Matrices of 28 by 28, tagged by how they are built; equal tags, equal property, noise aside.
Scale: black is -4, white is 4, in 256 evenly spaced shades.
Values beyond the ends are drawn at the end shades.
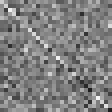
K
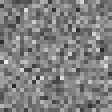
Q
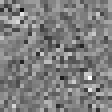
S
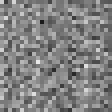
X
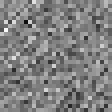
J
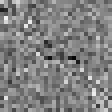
S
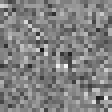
S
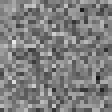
X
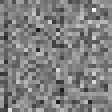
X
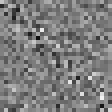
S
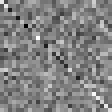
K
